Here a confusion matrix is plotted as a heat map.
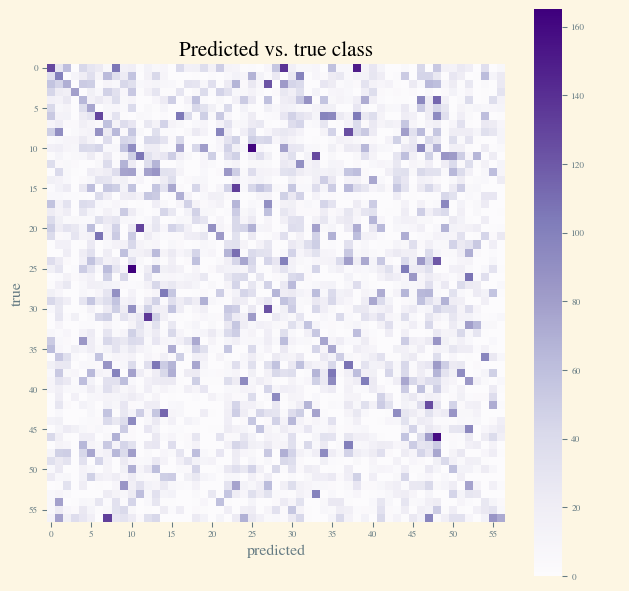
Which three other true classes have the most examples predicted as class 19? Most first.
10, 29, 6
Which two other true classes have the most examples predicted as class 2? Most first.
0, 48
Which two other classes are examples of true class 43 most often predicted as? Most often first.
14, 50
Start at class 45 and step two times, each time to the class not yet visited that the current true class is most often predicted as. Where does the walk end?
9
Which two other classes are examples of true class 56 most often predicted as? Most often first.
7, 47
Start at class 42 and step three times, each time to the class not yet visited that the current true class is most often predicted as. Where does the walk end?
13
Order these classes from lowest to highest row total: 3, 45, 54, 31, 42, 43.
54, 45, 3, 42, 31, 43
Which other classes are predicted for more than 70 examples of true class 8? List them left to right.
1, 6, 21, 37, 44
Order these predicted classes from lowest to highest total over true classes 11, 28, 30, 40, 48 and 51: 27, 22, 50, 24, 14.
24, 22, 50, 14, 27
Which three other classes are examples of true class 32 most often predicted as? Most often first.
52, 53, 23
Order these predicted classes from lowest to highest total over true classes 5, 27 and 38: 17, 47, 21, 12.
21, 12, 17, 47
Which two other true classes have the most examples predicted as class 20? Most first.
11, 2
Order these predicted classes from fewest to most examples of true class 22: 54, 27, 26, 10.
54, 26, 27, 10
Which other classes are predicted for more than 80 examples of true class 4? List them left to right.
32, 46, 48
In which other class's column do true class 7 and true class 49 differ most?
44
